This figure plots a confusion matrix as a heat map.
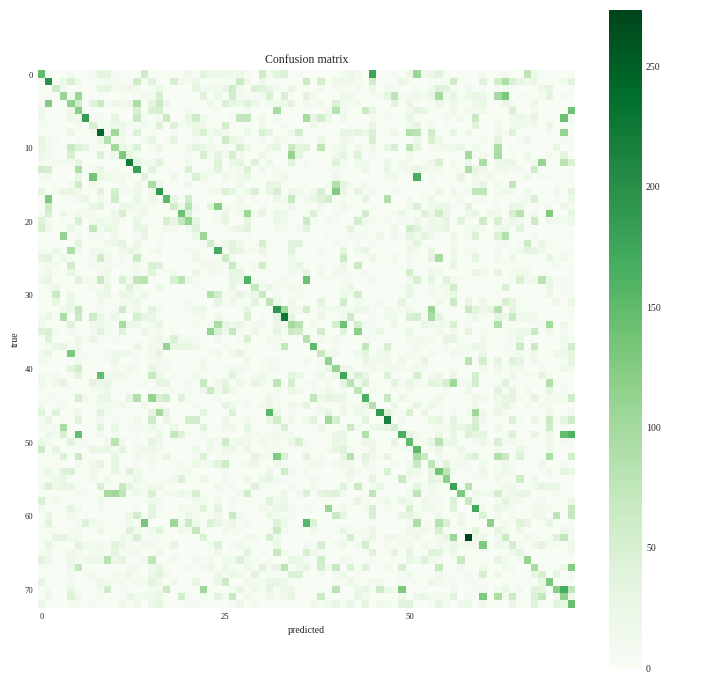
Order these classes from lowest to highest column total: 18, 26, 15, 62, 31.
18, 31, 26, 15, 62
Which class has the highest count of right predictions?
8
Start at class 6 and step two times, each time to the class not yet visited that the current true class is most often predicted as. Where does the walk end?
60
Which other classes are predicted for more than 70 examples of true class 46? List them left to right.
16, 31, 59
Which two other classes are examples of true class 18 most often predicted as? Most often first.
24, 20
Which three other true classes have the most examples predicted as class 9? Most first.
57, 66, 70
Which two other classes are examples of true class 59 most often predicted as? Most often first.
39, 72
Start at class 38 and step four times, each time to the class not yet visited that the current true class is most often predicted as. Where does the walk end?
58
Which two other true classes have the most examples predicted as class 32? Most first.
52, 5
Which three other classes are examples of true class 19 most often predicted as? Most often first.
69, 28, 65
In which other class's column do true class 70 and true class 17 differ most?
71
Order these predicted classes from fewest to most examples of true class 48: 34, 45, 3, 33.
34, 45, 33, 3
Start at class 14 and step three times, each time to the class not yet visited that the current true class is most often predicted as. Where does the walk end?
45
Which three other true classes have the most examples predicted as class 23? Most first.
35, 30, 43
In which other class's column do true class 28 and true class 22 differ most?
36
